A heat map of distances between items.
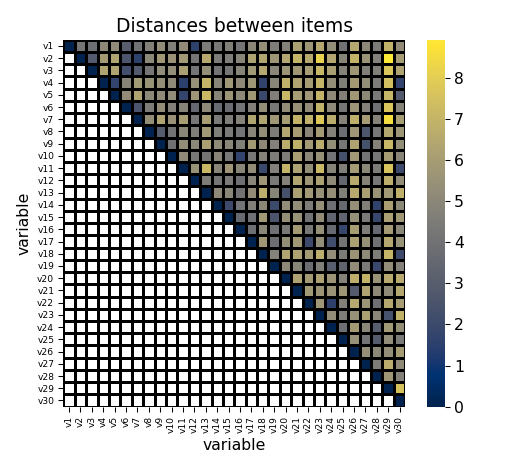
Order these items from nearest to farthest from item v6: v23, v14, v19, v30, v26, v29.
v14, v19, v30, v26, v23, v29
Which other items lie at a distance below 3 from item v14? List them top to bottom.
v15, v19, v28
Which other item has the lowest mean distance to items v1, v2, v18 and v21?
v6
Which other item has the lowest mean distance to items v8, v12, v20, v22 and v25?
v16
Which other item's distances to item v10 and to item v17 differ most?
v22
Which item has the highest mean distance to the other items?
v29
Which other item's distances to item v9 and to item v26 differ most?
v21
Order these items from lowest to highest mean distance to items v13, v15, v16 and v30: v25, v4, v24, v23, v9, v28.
v25, v28, v24, v4, v9, v23
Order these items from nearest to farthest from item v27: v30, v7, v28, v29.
v28, v30, v7, v29
